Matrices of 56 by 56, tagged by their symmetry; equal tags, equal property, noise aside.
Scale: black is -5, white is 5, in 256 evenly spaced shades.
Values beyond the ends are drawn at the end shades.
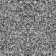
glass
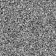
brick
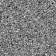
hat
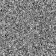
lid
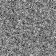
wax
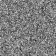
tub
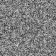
lid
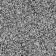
wax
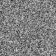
tub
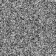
lid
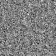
brick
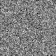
hat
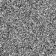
hat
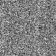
lid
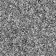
hat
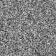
tub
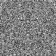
glass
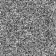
lid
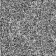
lid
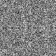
lid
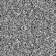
lid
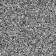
tub
